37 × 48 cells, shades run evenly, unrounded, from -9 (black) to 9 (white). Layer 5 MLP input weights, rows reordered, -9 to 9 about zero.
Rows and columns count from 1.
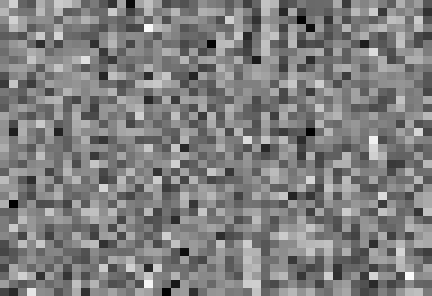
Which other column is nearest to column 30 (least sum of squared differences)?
40
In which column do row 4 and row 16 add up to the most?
17
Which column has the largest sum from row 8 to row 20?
42
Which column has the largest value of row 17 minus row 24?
47
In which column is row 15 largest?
16
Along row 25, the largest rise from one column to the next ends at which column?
43
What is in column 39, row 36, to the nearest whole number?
2
